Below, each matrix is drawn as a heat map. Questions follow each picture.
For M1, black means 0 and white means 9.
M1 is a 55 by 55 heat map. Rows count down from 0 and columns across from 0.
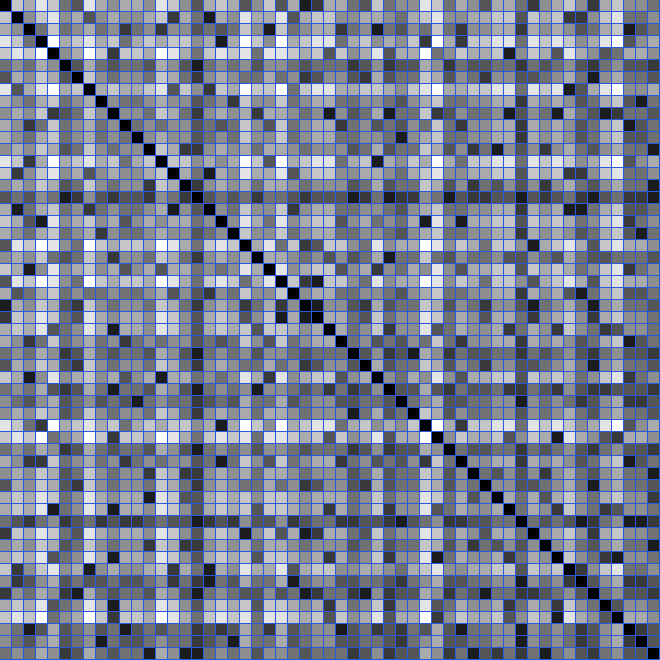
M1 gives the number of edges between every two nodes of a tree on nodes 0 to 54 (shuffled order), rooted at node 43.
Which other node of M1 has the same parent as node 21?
9
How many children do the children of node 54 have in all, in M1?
1
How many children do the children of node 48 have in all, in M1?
3
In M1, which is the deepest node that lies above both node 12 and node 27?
16
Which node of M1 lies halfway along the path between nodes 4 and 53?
32
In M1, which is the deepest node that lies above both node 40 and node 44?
49
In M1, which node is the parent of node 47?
17
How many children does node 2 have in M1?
2
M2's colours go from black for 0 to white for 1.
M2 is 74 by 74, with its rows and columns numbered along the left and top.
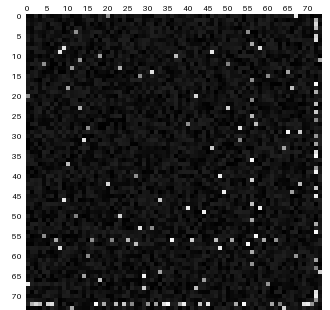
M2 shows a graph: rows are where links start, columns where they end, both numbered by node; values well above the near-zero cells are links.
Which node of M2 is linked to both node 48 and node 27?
node 40
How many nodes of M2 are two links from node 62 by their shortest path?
9
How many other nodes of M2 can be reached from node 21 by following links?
10
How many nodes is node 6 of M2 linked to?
1
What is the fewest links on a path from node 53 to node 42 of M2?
6
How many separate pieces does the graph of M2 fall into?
5
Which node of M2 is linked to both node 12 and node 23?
node 50
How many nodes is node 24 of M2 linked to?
1
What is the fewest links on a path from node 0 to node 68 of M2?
3
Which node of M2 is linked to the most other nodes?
node 72
